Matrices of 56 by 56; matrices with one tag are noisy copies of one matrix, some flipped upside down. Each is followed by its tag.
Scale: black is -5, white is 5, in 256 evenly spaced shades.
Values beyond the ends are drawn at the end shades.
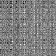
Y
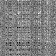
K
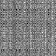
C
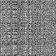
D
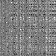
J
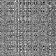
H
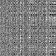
J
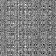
H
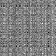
C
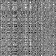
D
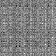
C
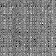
C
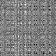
H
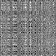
D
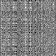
D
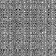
C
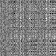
J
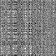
D
